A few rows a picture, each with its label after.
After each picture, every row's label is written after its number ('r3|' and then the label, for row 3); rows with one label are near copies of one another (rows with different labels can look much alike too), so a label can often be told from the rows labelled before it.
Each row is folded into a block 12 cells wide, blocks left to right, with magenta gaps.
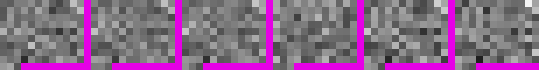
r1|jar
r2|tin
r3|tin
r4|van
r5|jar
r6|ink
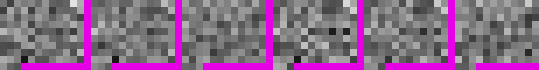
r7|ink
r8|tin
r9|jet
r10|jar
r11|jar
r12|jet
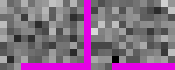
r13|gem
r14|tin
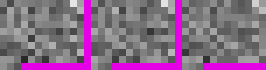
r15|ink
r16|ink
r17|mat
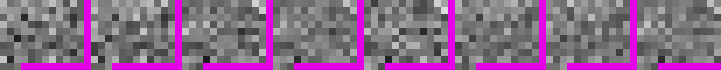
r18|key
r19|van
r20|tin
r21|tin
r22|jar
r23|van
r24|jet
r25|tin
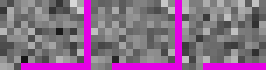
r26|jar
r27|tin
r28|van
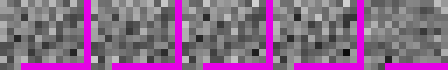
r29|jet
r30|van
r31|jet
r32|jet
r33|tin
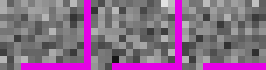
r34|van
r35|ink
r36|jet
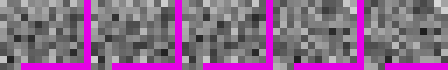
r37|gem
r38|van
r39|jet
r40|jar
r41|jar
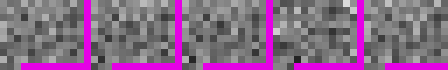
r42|jet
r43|gem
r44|gem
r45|tin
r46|jet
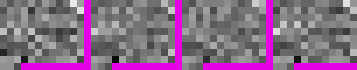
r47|mat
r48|tin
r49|ink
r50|tin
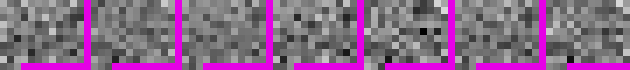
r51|jet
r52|ink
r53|key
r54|key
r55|jar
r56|key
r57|tin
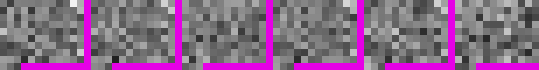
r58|ink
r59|mat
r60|gem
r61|ink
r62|jar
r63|key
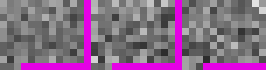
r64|key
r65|van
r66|mat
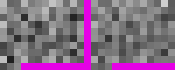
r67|gem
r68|jet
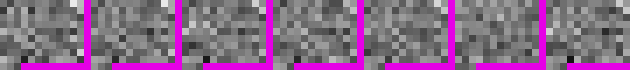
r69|ink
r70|ink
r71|tin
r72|jar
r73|mat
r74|jet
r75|tin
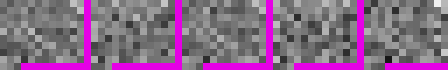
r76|mat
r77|jet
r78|mat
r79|gem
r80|ink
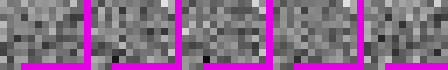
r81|jet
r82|ink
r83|tin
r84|ink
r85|jet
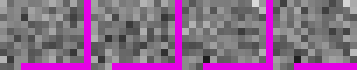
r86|key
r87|gem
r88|tin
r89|ink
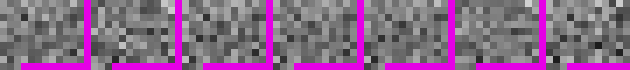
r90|jet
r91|jar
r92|gem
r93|gem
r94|gem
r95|tin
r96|key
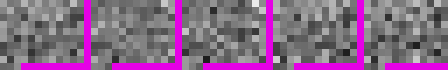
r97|jet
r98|tin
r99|mat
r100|van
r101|key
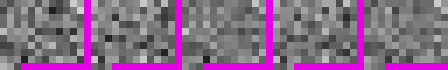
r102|jar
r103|key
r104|tin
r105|key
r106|ink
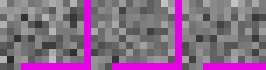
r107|key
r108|mat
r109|gem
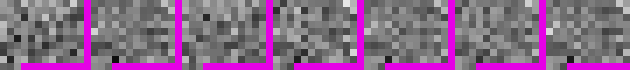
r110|jet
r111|tin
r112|van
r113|ink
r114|tin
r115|ink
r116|tin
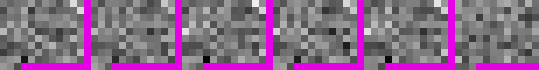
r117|mat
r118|jar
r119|tin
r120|jar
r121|tin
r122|key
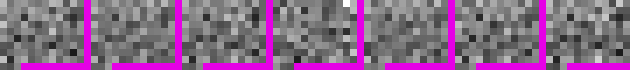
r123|key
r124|van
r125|key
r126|ink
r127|van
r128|jet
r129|key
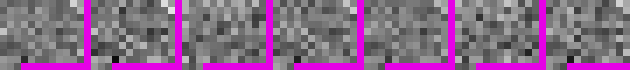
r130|tin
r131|mat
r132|van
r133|mat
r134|tin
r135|key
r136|ink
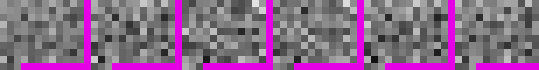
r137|key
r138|gem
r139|jar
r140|mat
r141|gem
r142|key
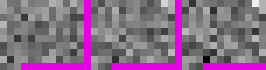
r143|gem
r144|ink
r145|ink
